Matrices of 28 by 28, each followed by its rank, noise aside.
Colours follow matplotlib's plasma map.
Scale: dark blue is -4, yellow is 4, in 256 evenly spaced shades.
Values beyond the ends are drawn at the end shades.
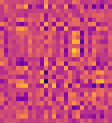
three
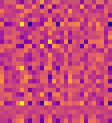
three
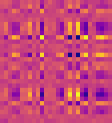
one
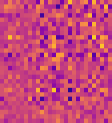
four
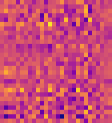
four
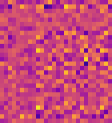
four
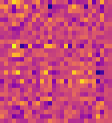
four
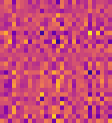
three
